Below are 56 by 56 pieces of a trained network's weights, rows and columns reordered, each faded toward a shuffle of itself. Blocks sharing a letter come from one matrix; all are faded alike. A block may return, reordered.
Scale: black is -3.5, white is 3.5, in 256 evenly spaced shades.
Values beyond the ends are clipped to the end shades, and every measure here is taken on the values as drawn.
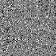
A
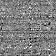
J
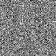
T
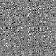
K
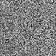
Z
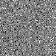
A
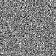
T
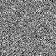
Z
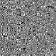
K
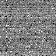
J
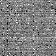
J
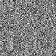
T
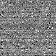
J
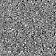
A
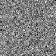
Z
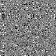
K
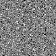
A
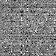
J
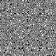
K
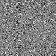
A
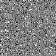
K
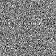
T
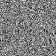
T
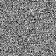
Z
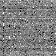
J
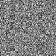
Z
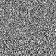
Z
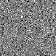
A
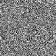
Z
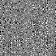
A
